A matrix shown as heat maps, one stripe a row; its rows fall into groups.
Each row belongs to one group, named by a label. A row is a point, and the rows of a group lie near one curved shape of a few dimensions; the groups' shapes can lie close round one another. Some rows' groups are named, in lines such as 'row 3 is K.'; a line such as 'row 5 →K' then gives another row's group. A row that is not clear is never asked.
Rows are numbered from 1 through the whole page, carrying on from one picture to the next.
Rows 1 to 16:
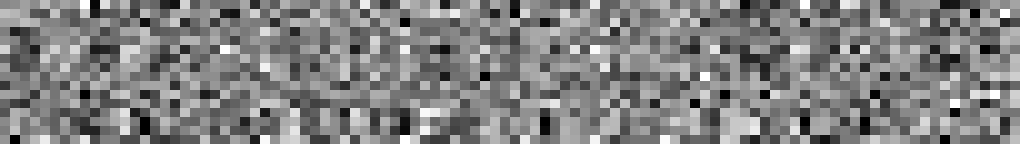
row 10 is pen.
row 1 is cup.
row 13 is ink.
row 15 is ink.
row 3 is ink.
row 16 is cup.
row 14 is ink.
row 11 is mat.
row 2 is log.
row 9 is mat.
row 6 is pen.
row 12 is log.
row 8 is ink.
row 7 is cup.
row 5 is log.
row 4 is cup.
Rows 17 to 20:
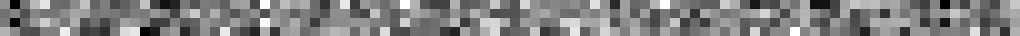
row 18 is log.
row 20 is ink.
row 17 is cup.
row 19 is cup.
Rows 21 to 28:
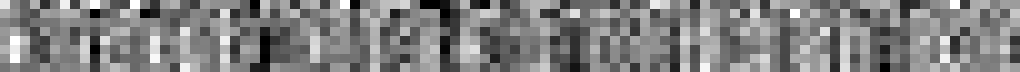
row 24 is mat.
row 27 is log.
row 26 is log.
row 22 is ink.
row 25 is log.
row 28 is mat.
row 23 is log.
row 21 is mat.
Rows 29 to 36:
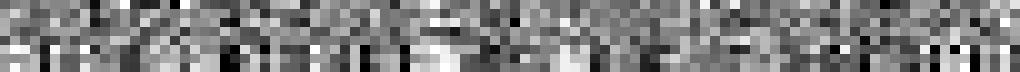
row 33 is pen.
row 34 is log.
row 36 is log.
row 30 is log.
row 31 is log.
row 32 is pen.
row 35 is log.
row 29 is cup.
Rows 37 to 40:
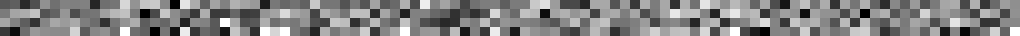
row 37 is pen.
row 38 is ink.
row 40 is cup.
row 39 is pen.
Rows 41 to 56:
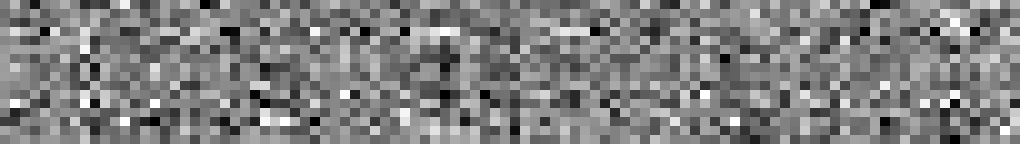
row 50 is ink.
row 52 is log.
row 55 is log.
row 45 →log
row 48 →log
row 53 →cup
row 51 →mat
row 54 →cup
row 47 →mat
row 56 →ink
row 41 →mat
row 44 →log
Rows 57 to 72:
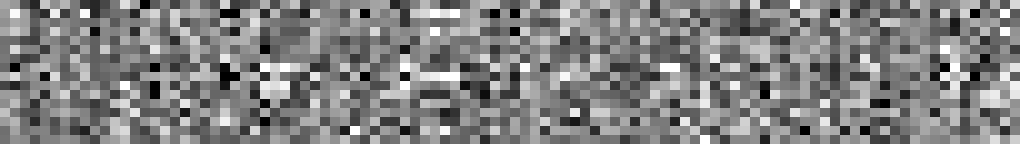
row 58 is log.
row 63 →pen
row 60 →log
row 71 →ink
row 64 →cup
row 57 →ink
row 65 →log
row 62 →log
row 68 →mat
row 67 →mat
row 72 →mat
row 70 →mat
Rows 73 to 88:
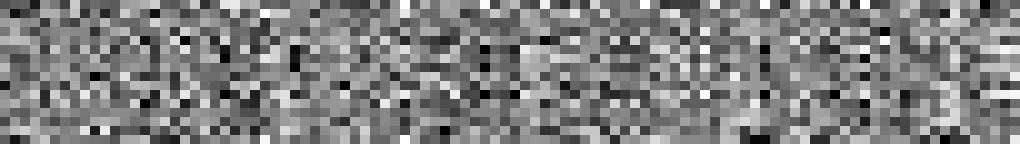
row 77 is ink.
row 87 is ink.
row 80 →mat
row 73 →pen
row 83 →mat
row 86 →pen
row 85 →pen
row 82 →pen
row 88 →cup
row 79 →log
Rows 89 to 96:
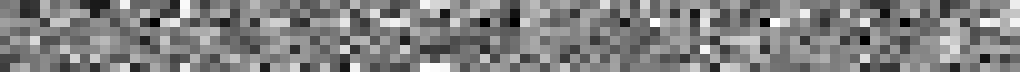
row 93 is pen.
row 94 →mat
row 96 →ink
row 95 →pen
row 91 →mat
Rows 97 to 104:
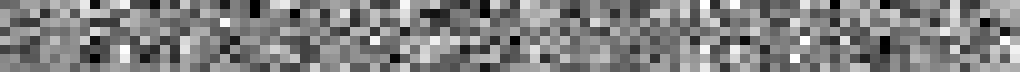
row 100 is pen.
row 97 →cup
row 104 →mat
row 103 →ink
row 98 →mat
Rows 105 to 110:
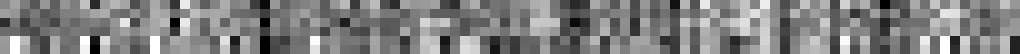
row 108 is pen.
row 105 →mat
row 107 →pen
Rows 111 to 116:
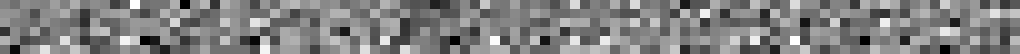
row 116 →cup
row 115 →ink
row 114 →pen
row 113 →ink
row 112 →mat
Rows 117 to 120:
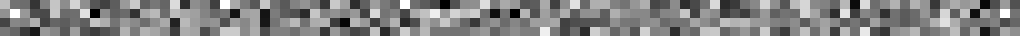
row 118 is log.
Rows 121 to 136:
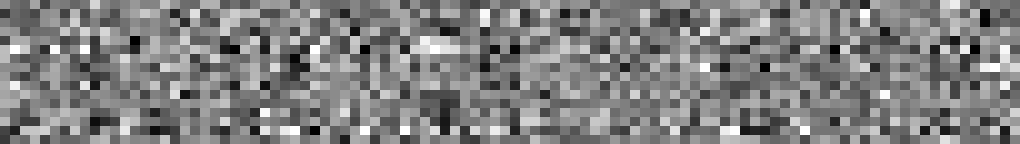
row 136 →pen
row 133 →ink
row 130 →log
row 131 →ink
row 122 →pen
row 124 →mat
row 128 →mat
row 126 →log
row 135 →cup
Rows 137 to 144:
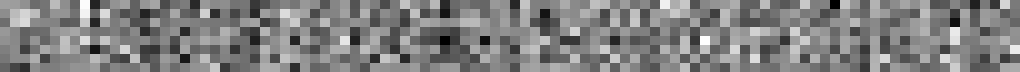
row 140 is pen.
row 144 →log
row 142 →ink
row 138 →ink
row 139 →ink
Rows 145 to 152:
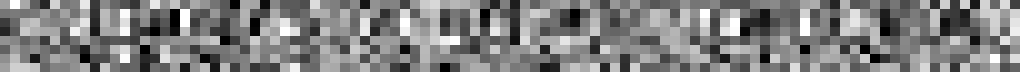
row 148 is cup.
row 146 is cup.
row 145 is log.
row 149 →log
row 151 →mat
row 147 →cup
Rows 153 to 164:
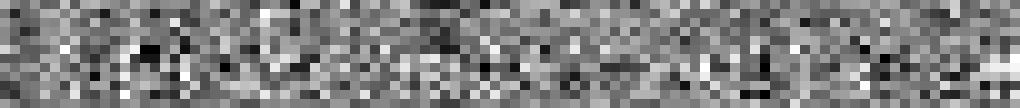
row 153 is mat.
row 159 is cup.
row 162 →pen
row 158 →ink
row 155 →ink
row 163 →cup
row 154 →cup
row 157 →pen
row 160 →mat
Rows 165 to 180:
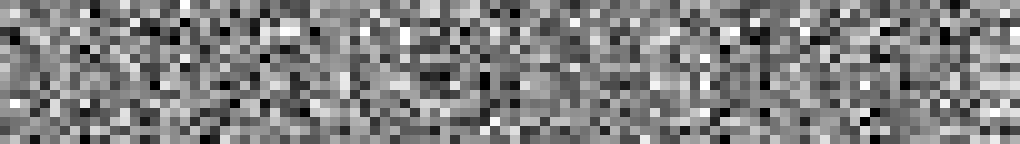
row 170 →mat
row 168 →cup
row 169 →cup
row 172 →ink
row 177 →mat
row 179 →pen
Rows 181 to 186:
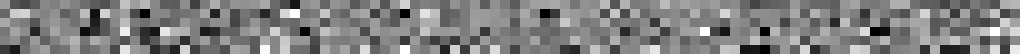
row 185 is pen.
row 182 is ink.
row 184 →mat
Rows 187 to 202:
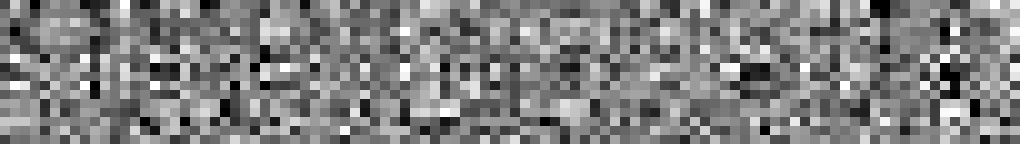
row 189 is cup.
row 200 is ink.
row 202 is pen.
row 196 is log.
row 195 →cup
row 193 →log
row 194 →cup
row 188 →mat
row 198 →log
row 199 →log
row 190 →cup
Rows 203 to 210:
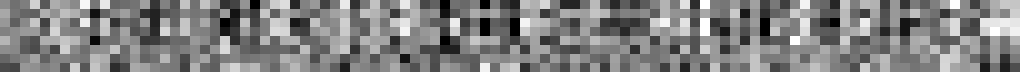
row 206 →mat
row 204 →ink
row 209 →pen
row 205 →mat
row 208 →mat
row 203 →mat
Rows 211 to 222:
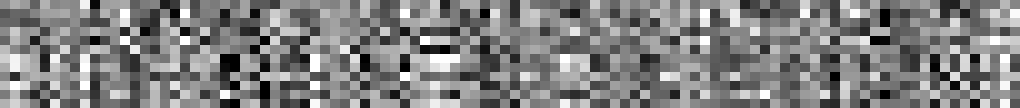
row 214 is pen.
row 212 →cup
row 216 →mat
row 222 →log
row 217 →log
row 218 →log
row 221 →mat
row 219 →cup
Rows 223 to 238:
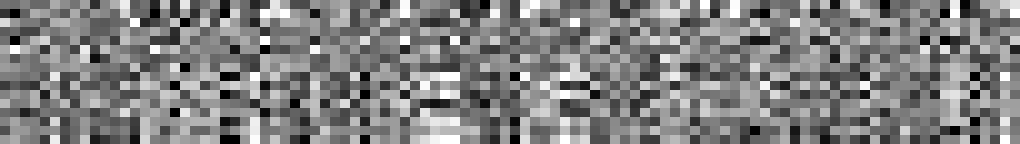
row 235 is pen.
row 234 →mat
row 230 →pen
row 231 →log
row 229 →cup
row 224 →cup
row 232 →pen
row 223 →cup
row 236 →log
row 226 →pen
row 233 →log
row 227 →cup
